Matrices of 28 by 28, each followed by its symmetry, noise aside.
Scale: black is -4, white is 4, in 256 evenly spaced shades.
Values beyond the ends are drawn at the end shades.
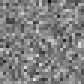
antisymmetric.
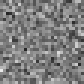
antisymmetric.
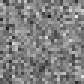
antisymmetric.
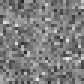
same after a half turn.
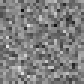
antisymmetric.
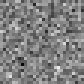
symmetric across the other diagonal.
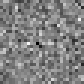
symmetric across the other diagonal.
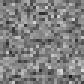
mirrored left to right.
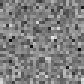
mirrored left to right.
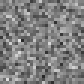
same after a half turn.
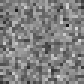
same after a half turn.
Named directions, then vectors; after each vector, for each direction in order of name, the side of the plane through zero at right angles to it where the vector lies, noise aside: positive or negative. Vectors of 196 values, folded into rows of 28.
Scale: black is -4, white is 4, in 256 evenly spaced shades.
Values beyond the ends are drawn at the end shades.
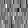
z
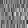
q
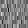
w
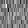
positive, positive, positive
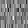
negative, positive, positive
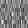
negative, negative, positive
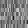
positive, negative, negative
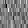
negative, negative, negative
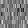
negative, negative, positive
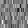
negative, negative, positive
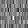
negative, positive, positive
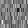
negative, negative, positive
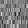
negative, positive, negative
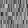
positive, negative, positive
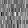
positive, negative, positive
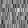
positive, positive, negative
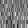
positive, negative, positive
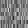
positive, negative, negative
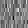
positive, negative, negative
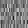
positive, negative, negative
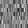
negative, negative, positive
